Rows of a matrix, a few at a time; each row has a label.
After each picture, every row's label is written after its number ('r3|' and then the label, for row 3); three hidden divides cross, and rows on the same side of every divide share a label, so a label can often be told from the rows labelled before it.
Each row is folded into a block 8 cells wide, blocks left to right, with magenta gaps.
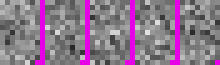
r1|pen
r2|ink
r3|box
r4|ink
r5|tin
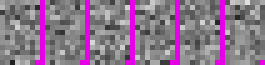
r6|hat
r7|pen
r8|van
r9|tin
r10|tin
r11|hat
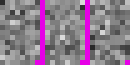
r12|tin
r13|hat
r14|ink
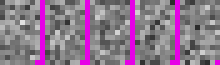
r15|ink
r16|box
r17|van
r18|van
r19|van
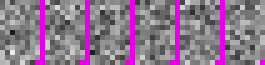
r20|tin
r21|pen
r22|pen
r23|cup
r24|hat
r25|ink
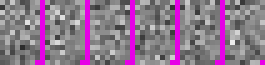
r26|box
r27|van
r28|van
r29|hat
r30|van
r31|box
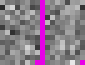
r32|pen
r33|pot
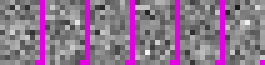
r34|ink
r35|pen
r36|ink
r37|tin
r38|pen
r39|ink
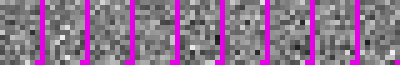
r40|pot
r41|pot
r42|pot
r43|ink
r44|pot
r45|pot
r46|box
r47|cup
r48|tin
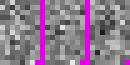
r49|ink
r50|pot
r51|pen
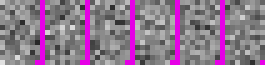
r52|pen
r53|hat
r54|hat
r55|box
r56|van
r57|van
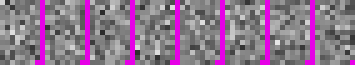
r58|box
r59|pen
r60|pen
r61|van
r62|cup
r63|van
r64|box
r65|pen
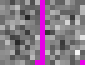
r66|cup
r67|cup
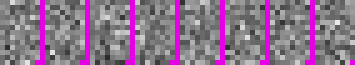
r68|hat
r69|ink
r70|van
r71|van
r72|tin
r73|hat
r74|pot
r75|ink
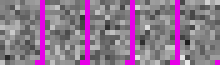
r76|ink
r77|tin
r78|van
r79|tin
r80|hat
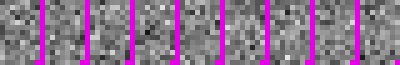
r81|tin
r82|pen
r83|van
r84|pen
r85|tin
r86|cup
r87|box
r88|box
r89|box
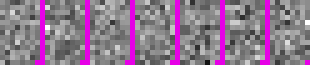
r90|van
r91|ink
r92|pen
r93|box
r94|cup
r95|tin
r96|box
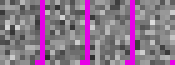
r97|tin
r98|box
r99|ink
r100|ink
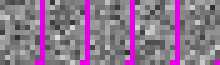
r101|van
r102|pot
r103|ink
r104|ink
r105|tin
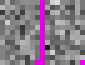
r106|tin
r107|ink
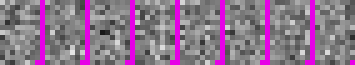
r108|pot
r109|pen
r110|pen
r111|pot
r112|pot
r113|ink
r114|cup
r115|pen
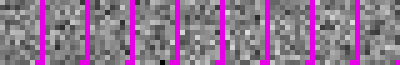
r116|box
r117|van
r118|ink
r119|cup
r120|hat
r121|box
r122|ink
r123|box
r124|pen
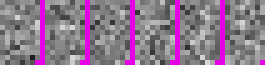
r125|van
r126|hat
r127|pot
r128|cup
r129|pot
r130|tin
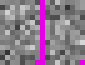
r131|van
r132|ink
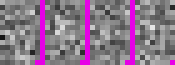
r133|pot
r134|ink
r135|ink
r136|hat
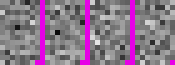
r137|van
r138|tin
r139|box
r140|hat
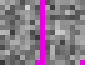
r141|pot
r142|ink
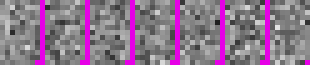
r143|pen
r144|pot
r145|cup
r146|pot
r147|tin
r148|van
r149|tin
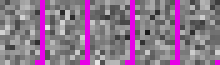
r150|pen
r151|ink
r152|hat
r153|tin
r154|pen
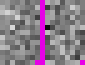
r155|van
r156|pot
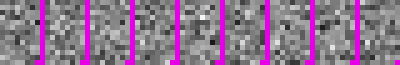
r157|tin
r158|cup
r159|box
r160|box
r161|pen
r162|pot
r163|van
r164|pot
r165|box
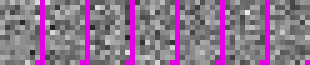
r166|pot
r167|box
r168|pen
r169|tin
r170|pen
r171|pot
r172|ink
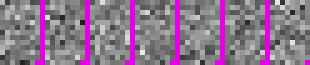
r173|van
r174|tin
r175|ink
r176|ink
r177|box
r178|pen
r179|tin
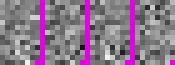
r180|pot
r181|pot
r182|pot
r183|ink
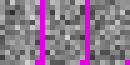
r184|pot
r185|pot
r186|box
